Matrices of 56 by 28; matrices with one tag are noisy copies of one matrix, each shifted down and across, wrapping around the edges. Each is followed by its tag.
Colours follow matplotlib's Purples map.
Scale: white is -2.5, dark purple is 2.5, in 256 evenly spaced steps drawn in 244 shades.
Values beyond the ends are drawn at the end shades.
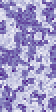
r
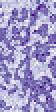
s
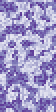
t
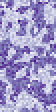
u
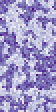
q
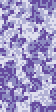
r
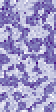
t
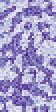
t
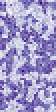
q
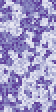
r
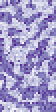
t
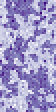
r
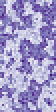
r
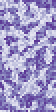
t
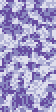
t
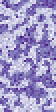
t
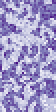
s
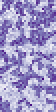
q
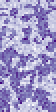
u
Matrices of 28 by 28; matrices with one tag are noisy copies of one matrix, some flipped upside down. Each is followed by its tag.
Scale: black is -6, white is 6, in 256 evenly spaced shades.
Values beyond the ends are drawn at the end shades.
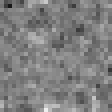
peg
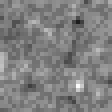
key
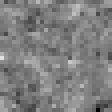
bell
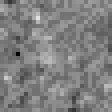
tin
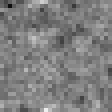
peg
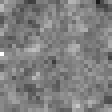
bell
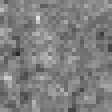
tin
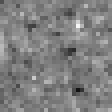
key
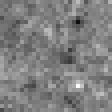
key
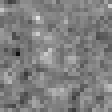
tin
